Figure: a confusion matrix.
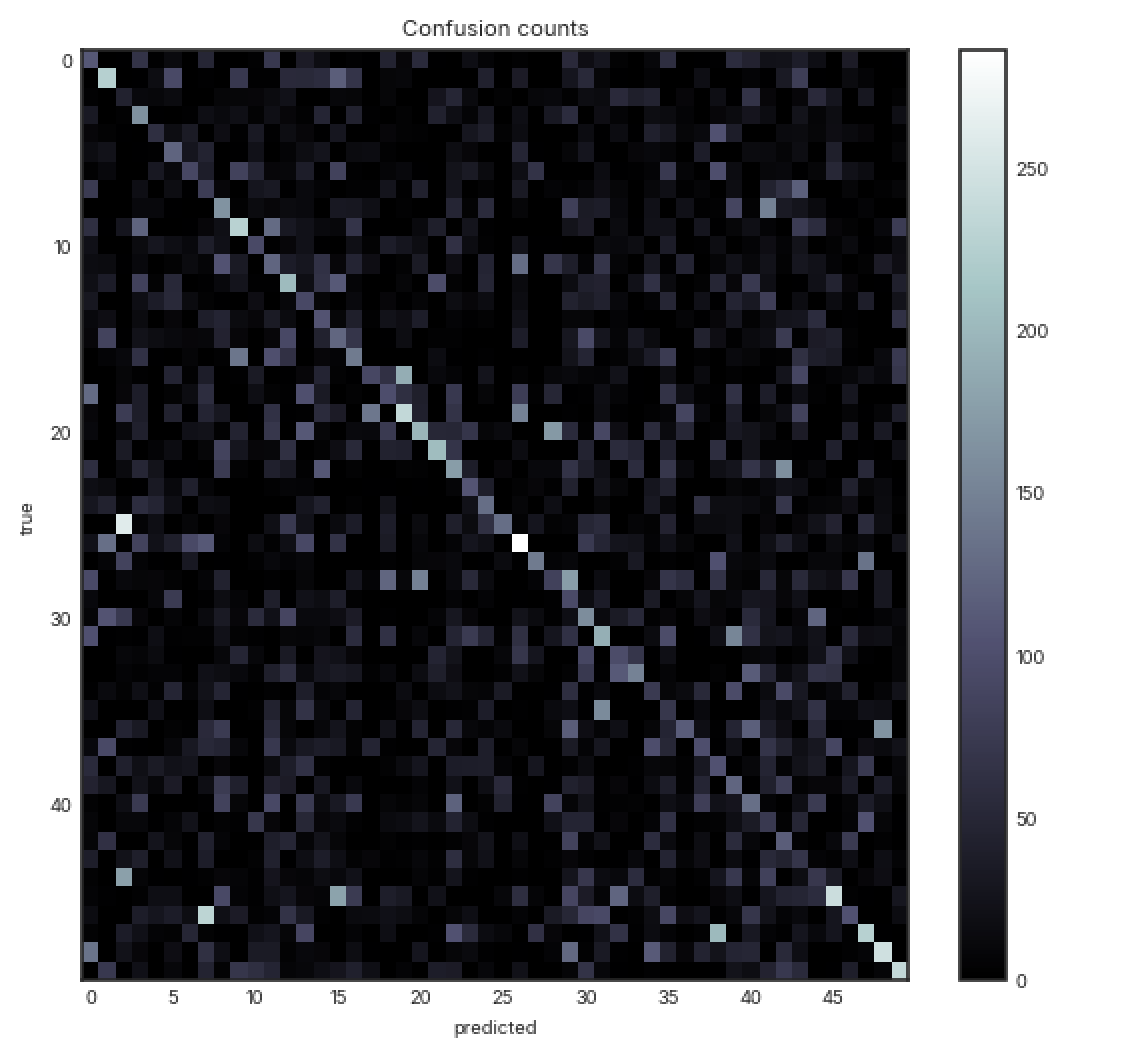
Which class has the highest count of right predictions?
26
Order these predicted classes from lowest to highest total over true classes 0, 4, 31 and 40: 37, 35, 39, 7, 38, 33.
33, 7, 37, 38, 35, 39
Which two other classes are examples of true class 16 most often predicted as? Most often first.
9, 11
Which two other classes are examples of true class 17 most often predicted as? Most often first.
19, 43
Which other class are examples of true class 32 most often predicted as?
30
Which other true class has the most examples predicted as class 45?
37
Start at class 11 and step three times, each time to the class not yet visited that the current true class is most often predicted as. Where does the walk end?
15
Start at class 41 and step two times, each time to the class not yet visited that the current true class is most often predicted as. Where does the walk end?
38
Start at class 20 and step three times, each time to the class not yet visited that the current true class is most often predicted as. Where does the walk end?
5
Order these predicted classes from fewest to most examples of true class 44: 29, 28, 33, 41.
28, 29, 33, 41
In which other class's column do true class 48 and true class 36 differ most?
0
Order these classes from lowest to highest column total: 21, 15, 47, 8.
21, 47, 15, 8
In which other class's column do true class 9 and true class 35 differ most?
31
